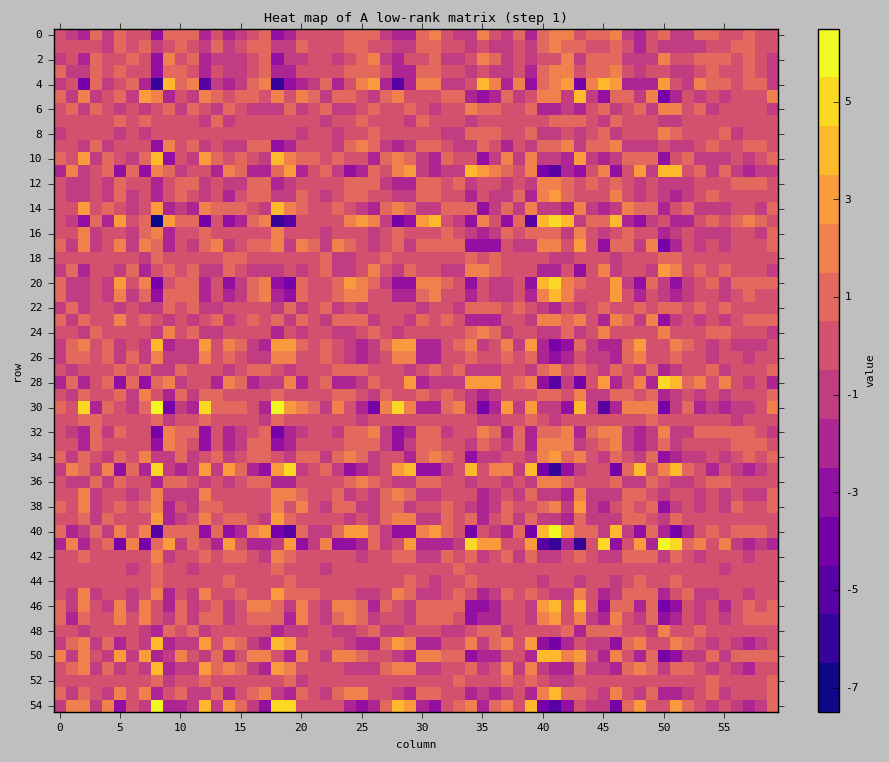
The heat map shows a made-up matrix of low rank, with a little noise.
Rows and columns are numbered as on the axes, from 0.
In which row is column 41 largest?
40
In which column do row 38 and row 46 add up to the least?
50
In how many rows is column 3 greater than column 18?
23
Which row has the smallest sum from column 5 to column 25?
4
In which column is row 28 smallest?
41
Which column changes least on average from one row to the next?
21
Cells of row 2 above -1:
38
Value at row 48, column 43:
-2
